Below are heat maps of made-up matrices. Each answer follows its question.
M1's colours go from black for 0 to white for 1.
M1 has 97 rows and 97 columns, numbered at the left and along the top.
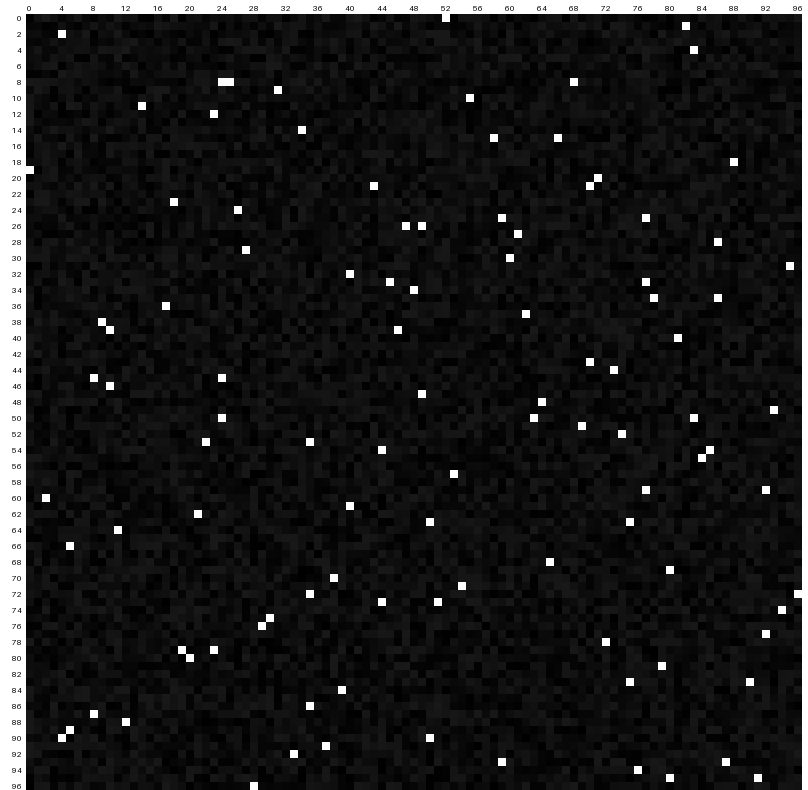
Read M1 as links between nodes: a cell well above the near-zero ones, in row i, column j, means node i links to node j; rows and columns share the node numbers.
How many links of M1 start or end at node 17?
1
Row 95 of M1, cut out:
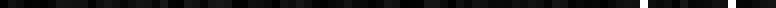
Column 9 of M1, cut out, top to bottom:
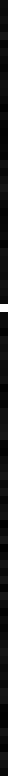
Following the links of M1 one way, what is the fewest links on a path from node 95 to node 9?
7
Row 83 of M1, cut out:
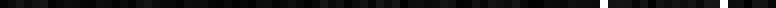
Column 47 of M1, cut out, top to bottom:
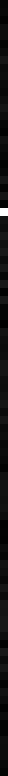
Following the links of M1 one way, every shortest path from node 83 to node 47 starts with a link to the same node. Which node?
node 90
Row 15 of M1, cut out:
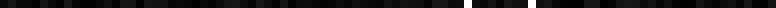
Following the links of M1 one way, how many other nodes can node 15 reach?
3
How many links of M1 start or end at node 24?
4
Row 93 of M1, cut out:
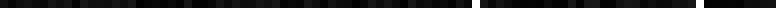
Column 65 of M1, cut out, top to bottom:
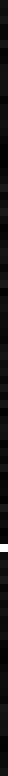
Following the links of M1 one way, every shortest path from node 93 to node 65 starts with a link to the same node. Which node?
node 87
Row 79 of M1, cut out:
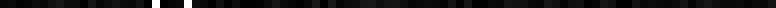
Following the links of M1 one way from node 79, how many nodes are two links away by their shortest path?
2
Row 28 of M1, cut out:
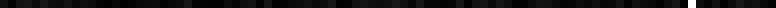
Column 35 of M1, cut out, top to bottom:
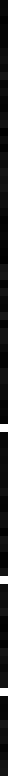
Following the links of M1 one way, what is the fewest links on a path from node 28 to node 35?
2
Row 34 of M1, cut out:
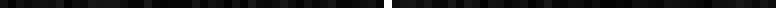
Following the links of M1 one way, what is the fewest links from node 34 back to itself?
5
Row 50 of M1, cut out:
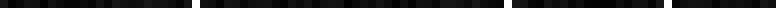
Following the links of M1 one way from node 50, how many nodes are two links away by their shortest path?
3
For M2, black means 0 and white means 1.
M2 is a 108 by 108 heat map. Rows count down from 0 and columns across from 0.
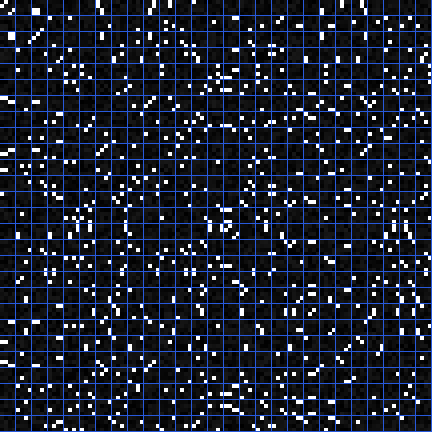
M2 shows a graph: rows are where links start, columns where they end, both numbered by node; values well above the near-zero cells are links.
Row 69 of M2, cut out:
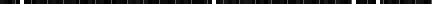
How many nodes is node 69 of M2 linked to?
4
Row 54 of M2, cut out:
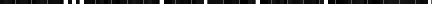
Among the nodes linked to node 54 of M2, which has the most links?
node 51
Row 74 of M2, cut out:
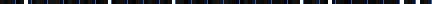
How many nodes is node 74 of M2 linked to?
7
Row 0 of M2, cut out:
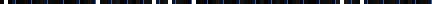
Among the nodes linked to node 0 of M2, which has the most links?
node 48
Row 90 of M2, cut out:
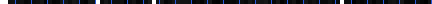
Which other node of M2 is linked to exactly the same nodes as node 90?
node 42
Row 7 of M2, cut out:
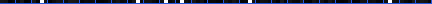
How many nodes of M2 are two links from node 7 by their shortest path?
2
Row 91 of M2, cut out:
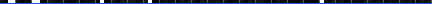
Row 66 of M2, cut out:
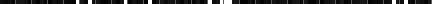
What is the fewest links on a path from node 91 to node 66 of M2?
2
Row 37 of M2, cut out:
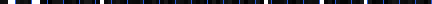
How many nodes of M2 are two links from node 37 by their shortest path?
10
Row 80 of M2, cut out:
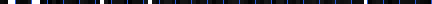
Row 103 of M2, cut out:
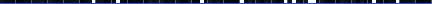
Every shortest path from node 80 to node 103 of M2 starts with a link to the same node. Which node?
node 25
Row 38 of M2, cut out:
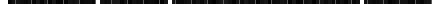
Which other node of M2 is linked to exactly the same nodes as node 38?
node 85
